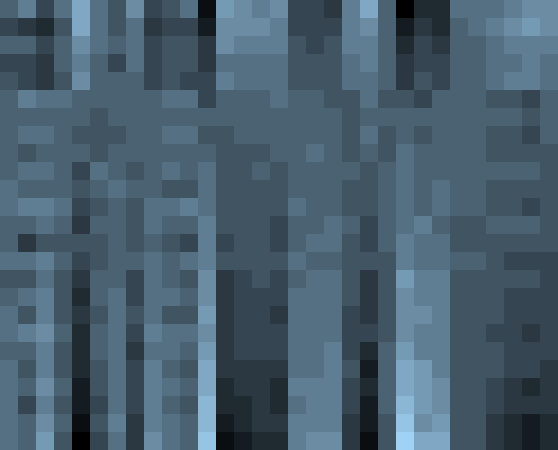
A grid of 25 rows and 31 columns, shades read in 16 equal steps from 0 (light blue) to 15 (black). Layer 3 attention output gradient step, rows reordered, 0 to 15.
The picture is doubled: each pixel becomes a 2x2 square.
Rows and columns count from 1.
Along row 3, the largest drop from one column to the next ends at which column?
13
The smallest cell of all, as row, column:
25, 23
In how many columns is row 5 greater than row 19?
15
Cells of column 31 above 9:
11
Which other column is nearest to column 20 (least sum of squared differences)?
28
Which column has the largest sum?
5
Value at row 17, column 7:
7
